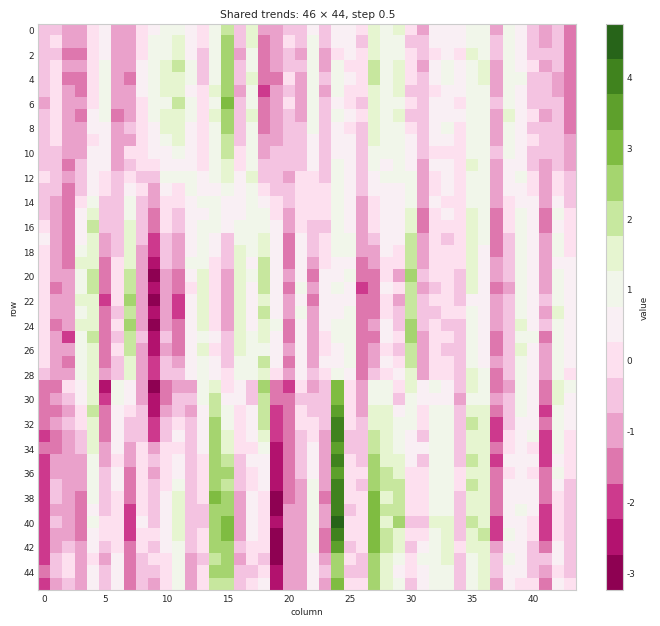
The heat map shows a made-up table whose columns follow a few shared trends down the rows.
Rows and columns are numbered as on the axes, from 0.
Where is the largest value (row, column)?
40, 24
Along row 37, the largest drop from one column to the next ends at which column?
25
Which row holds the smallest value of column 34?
30
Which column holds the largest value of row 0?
15
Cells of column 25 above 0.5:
8
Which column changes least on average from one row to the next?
36
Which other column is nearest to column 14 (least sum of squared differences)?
28
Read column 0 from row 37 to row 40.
-2 -2 -2 -2
